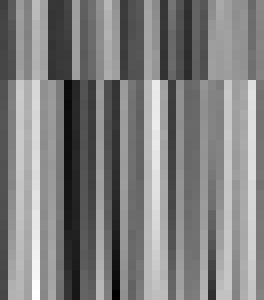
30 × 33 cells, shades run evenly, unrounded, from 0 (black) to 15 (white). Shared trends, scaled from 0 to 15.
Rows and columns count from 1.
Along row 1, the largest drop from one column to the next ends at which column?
7
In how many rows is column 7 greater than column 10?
22
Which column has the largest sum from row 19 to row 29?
5
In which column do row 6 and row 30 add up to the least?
9
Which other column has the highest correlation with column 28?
11
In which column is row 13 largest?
20
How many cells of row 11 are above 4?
28
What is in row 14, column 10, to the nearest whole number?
2
